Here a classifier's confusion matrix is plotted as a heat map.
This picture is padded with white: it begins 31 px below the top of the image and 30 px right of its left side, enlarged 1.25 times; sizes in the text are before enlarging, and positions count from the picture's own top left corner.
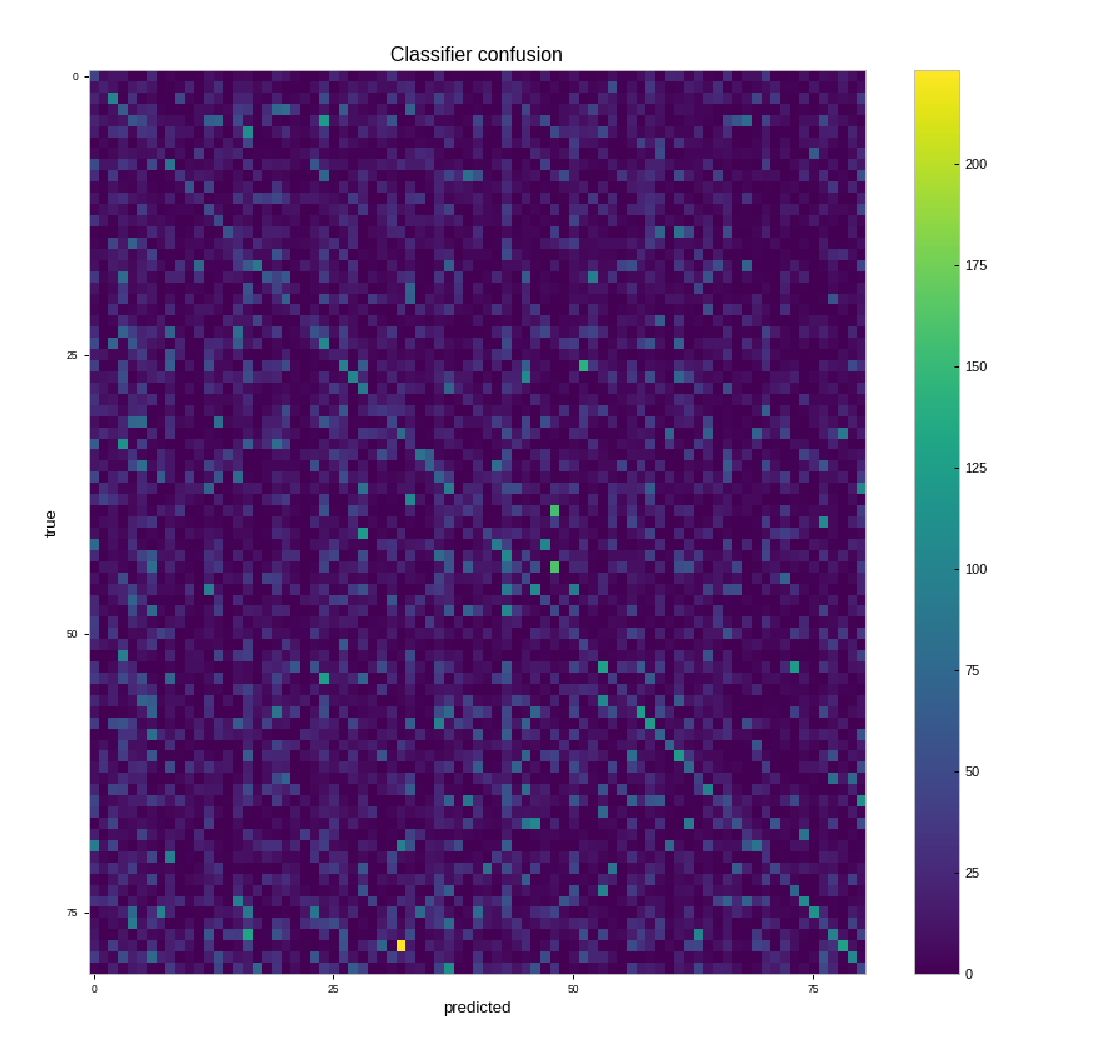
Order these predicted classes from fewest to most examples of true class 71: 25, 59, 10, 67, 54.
10, 59, 25, 67, 54
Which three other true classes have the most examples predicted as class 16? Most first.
77, 5, 75
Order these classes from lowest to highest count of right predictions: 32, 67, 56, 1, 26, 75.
1, 56, 67, 32, 26, 75
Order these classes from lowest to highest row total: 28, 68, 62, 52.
68, 52, 28, 62
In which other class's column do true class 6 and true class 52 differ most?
3
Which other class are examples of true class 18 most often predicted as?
52
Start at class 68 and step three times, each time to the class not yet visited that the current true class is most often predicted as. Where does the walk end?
4
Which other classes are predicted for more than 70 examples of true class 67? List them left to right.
45, 46, 62
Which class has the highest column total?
43
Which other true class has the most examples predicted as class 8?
70
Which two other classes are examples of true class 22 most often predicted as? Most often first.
59, 17
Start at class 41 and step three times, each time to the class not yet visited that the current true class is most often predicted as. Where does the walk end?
80
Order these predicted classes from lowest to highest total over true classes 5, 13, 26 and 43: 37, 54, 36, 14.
14, 54, 37, 36
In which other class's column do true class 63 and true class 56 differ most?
53
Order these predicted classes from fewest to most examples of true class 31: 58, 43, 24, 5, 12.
12, 43, 58, 24, 5
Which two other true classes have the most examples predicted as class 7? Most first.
75, 36
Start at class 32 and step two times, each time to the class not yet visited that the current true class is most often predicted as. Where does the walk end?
30
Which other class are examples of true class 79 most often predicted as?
6
